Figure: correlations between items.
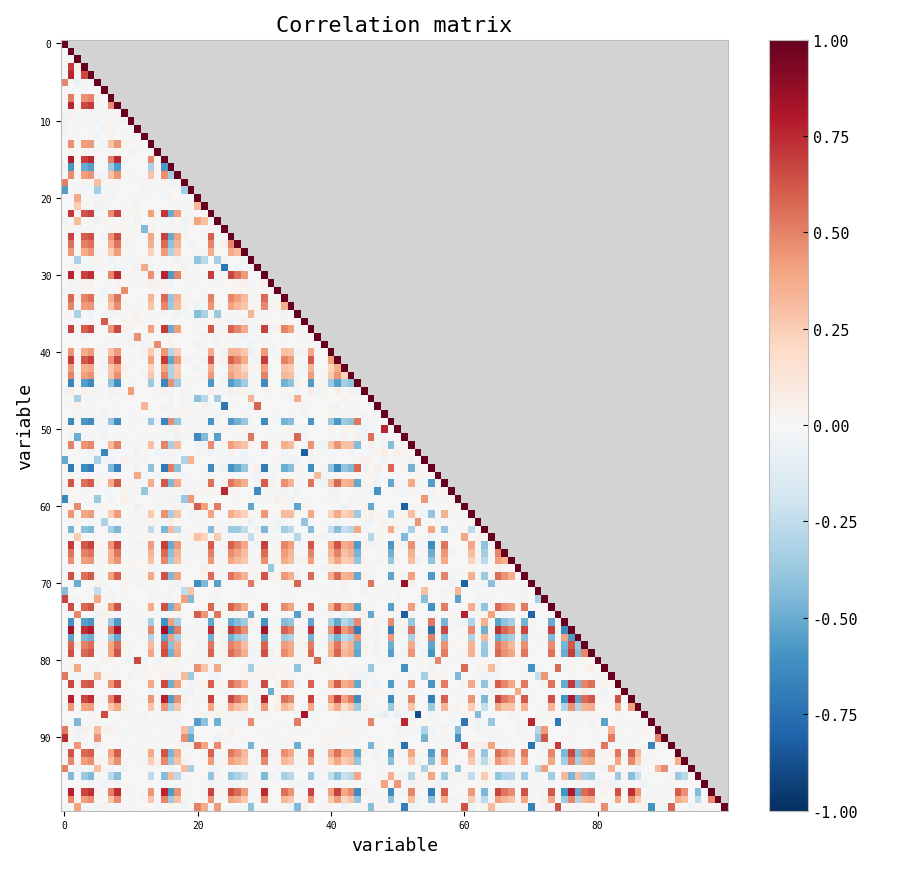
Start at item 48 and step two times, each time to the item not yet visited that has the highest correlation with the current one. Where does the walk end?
96
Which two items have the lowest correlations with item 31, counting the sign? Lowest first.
84, 68
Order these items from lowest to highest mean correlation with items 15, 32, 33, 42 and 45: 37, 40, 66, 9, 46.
46, 9, 40, 66, 37
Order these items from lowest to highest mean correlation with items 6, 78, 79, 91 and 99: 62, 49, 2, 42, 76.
49, 62, 42, 2, 76
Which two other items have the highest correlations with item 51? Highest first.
70, 88
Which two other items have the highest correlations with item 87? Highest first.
36, 6
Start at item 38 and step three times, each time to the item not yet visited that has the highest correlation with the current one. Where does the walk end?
56
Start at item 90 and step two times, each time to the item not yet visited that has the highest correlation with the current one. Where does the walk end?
72
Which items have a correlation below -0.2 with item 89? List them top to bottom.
19, 54, 59, 71
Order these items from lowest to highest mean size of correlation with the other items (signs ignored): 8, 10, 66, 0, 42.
10, 0, 42, 66, 8
